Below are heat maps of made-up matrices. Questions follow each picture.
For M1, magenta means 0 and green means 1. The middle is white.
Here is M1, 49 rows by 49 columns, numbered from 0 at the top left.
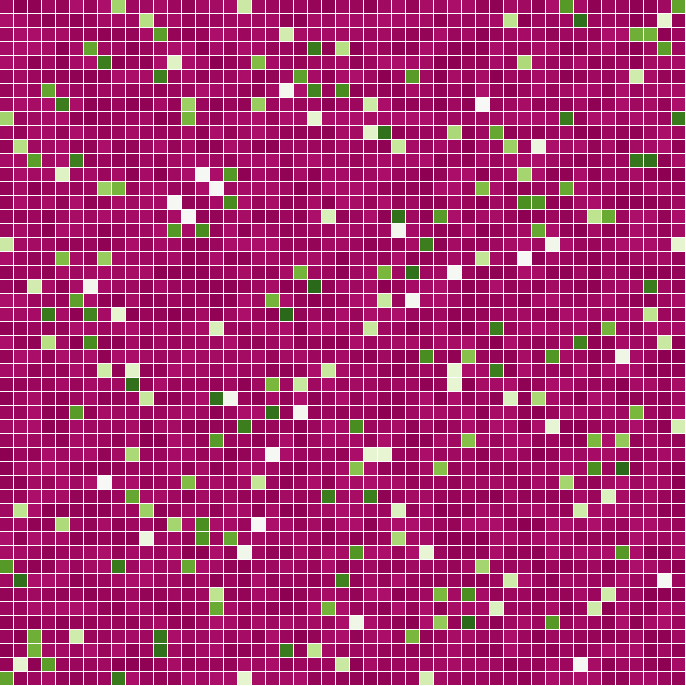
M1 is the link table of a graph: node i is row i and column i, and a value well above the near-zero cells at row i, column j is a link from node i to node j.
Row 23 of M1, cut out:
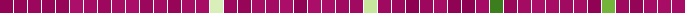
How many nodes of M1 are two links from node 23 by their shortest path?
7
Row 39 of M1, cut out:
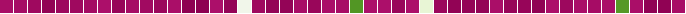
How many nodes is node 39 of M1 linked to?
4
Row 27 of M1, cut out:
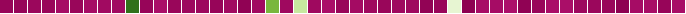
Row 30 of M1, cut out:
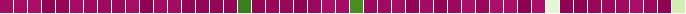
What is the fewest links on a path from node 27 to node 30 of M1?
7
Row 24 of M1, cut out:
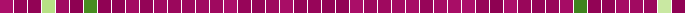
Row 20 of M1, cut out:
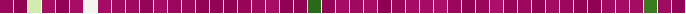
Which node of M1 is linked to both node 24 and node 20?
node 6
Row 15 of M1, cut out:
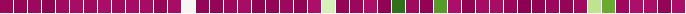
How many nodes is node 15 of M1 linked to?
6
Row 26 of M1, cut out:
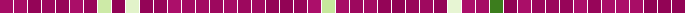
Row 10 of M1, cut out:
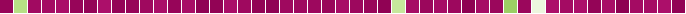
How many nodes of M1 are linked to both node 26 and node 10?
0
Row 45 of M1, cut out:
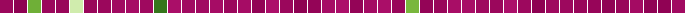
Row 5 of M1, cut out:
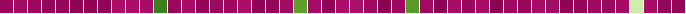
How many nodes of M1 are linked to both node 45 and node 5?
2
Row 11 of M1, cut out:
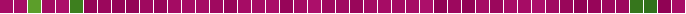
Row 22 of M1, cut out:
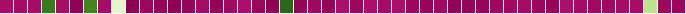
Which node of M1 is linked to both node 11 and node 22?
node 46
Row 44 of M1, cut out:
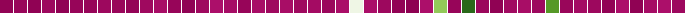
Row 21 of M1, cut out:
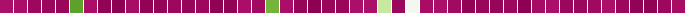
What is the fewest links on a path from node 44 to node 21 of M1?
7
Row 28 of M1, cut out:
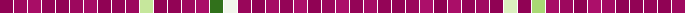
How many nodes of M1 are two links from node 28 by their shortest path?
9
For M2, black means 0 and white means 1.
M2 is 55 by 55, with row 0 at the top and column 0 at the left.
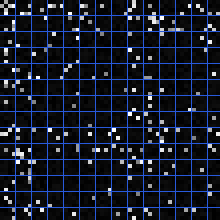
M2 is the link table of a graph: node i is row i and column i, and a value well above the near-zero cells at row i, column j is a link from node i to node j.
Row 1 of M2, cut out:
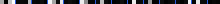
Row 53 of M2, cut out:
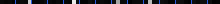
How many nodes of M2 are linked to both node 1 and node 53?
2
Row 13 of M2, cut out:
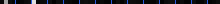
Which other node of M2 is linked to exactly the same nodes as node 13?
node 25
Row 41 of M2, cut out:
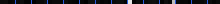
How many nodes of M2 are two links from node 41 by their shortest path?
10
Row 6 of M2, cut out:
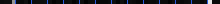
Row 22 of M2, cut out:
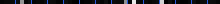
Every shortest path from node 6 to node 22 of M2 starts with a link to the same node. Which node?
node 3
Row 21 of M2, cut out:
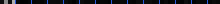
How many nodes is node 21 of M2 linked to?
2
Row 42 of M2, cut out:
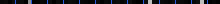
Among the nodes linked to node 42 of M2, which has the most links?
node 37
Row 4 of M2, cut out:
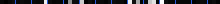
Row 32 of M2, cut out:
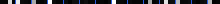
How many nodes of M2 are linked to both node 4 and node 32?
1
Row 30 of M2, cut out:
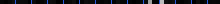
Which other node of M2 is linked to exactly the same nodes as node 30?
node 35
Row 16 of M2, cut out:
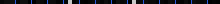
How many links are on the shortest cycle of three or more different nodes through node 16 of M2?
5
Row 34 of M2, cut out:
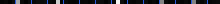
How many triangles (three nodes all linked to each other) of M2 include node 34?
1
